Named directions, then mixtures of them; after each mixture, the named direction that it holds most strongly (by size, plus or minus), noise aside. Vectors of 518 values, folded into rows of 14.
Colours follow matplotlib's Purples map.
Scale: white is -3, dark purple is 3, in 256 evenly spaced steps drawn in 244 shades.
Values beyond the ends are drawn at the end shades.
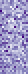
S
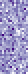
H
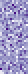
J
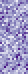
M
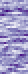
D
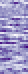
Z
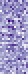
S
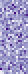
J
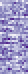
Z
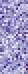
M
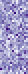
J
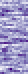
D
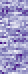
D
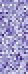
M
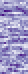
D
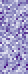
M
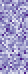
M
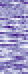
Z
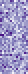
H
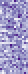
S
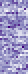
D
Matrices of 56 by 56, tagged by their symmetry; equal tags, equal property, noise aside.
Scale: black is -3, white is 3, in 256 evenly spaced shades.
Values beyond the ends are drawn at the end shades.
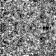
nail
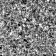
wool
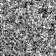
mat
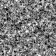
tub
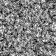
tub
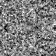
nail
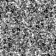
tub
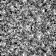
nail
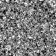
mat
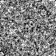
mat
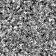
wool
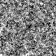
mat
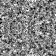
nail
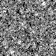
tub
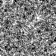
mat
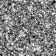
mat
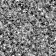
mat
